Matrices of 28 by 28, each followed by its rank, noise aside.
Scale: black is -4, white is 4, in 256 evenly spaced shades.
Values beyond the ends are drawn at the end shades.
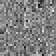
seven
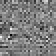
six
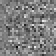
six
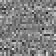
seven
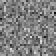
eight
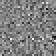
seven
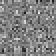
six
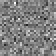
eight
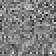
six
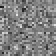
six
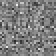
seven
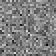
eight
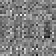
five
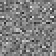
six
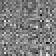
five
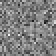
seven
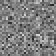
seven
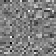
six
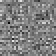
five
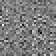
six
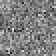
eight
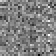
six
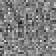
seven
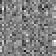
five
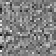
five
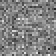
seven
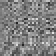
five
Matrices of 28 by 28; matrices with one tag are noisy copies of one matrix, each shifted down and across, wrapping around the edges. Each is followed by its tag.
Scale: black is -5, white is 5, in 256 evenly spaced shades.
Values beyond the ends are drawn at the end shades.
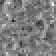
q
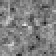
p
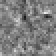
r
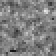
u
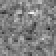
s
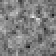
p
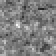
u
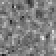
q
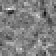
r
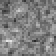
s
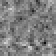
p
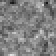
r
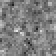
p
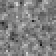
q
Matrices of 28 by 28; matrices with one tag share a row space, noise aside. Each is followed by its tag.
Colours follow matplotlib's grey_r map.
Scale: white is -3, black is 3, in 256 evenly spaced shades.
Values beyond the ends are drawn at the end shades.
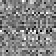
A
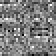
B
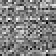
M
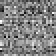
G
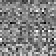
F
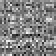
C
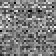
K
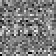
K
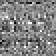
K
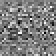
F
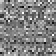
G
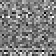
F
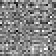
B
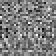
K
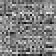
C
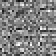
M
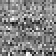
C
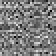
B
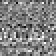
F
